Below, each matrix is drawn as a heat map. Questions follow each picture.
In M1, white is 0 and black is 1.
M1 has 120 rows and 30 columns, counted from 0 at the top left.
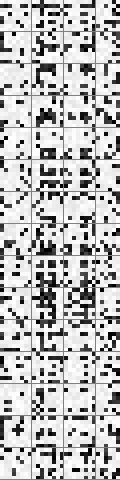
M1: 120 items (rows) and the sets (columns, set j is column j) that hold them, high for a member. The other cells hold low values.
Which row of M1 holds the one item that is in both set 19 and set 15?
49
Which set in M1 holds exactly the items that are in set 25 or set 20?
12
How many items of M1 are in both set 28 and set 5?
6
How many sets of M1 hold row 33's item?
4
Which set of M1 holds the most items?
10
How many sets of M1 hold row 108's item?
12
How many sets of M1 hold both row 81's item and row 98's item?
2
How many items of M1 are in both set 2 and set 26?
6
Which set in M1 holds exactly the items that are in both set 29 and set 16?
14
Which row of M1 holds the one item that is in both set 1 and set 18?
104
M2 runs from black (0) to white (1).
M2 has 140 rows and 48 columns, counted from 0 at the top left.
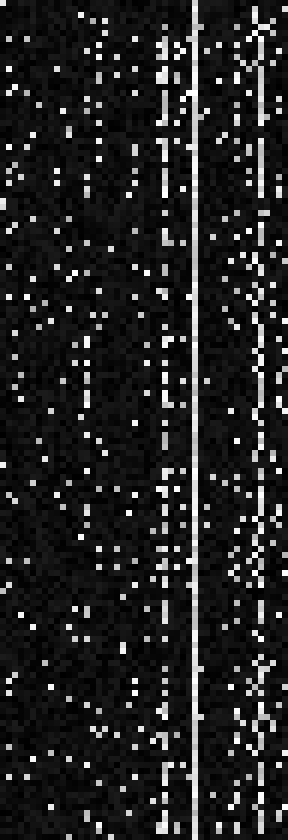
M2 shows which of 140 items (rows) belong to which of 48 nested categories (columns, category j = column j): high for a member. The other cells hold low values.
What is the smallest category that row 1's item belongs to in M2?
47
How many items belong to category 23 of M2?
2
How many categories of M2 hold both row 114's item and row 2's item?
2
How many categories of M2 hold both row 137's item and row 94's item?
7
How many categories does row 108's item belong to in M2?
2
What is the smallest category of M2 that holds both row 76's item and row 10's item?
45
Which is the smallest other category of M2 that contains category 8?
38
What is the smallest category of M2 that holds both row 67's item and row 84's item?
30
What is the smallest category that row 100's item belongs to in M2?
39
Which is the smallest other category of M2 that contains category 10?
34
